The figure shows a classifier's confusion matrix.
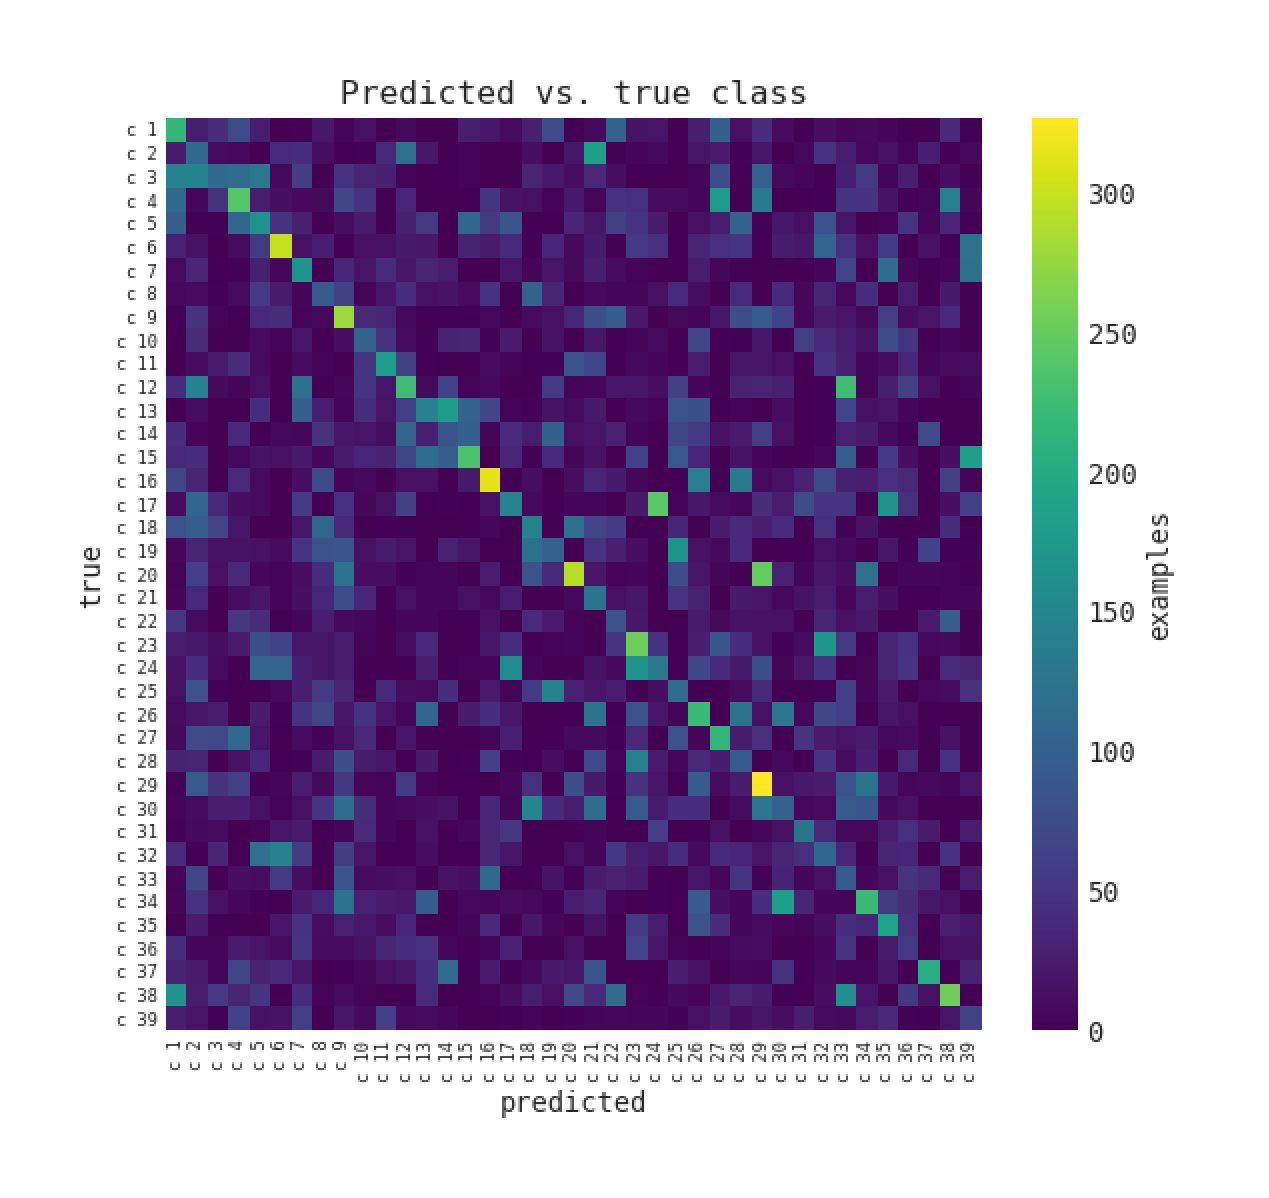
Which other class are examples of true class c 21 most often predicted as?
c 9
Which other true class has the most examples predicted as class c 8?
c 18
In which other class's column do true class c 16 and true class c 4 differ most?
c 27
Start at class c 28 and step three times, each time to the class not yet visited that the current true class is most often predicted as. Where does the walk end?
c 6
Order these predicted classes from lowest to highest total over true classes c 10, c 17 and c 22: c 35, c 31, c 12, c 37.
c 37, c 12, c 31, c 35
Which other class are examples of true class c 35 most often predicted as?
c 26
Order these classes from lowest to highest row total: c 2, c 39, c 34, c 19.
c 39, c 2, c 19, c 34
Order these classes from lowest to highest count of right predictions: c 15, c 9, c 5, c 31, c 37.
c 31, c 5, c 37, c 15, c 9
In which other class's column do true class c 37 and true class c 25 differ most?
c 19
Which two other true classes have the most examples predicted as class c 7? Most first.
c 12, c 13
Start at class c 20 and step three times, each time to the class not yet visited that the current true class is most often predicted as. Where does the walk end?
c 30
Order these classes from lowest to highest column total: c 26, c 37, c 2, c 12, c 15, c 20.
c 37, c 15, c 20, c 12, c 26, c 2
